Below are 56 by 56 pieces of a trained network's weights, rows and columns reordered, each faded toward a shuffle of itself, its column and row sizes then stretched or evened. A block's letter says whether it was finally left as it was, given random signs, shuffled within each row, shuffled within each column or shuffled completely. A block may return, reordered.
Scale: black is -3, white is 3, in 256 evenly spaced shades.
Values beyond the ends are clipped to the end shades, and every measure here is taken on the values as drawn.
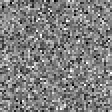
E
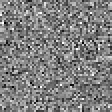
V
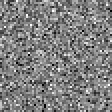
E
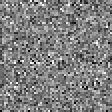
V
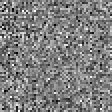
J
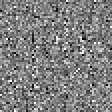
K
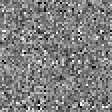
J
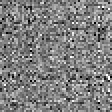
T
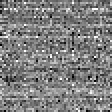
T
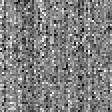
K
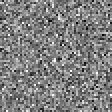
E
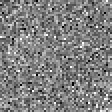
E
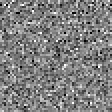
V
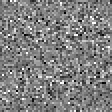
V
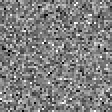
E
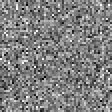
K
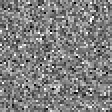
E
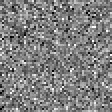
K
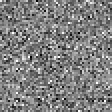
V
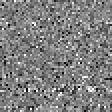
V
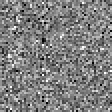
K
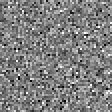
E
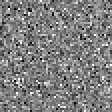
V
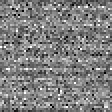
V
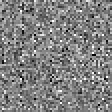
J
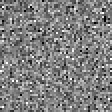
K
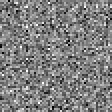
K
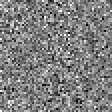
K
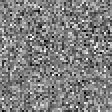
J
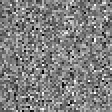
K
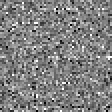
J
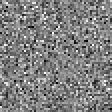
J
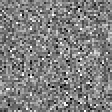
K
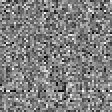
T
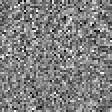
T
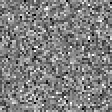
K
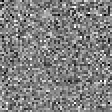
J
